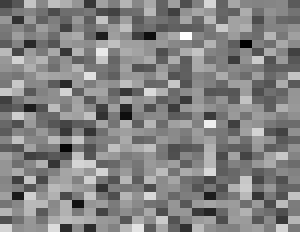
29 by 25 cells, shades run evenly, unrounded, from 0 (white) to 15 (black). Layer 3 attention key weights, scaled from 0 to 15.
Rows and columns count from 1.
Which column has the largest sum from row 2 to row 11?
6
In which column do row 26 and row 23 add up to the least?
3
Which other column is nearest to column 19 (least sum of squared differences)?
4
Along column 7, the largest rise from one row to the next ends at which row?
26
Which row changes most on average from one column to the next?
25
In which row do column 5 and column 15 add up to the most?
2
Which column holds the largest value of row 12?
11
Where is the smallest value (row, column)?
5, 16
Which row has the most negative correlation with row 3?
15
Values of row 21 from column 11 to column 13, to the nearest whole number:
7 8 6
